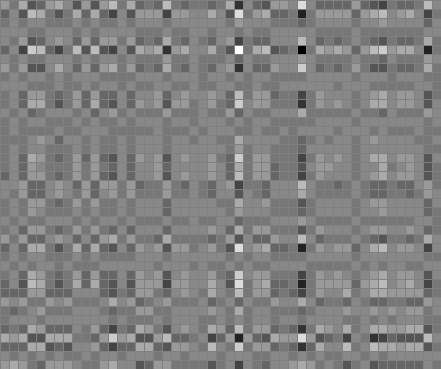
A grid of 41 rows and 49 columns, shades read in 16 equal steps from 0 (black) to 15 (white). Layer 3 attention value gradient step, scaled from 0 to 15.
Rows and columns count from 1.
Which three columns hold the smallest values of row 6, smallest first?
34, 48, 19
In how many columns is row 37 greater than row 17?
20
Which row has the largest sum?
6
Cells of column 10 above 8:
5
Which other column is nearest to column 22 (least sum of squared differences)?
25
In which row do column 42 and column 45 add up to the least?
38
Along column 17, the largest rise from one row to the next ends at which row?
39
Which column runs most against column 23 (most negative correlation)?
10
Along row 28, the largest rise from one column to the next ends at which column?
27
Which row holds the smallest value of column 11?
1
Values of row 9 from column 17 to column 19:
8 8 7
